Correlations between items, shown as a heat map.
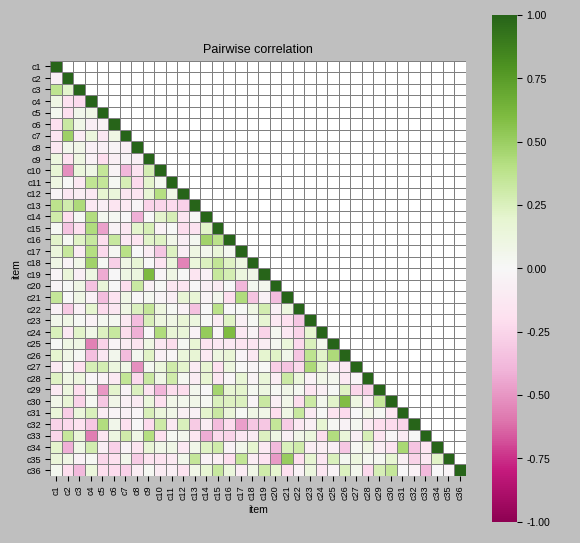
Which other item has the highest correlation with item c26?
c30
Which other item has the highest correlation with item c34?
c31
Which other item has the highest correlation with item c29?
c15
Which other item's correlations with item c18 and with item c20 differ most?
c4
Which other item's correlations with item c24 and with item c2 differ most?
c10
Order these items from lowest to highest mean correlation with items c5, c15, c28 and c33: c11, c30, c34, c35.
c35, c30, c34, c11
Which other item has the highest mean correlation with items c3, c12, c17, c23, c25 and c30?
c26
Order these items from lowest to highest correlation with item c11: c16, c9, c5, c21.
c21, c16, c9, c5
